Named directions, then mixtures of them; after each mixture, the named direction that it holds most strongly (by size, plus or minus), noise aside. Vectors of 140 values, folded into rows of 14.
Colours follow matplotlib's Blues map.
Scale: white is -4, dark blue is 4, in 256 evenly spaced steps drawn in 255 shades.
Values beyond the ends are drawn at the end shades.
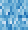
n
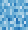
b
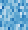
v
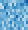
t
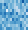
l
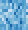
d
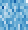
t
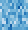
n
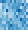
l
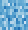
b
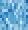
d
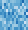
l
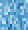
n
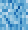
d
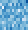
t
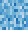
b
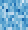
l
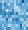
l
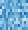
v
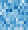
l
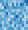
t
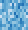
d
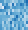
t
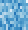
d
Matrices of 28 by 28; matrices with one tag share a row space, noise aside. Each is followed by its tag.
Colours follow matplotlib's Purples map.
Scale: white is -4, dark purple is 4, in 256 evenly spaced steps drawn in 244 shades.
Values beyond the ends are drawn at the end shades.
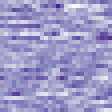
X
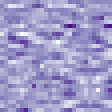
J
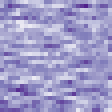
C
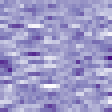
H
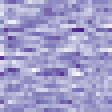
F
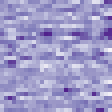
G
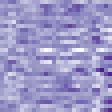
G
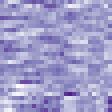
C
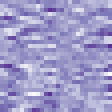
H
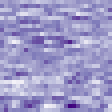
C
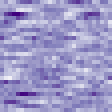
C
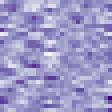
H
